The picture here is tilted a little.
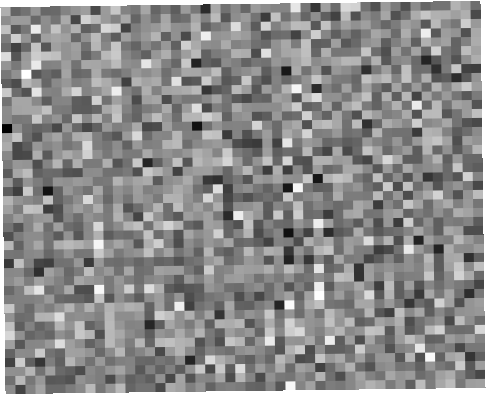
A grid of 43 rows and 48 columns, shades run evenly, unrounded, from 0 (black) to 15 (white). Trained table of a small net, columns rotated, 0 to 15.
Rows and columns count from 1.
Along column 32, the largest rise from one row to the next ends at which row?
11
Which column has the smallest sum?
26
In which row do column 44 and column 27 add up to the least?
8
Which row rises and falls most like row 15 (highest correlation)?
22
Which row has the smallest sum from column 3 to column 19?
29
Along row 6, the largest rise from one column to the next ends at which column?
27
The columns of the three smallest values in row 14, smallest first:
1, 20, 37
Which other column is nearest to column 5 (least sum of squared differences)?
40
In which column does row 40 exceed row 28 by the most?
43
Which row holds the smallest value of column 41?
34
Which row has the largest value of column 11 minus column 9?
3
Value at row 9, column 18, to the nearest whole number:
13
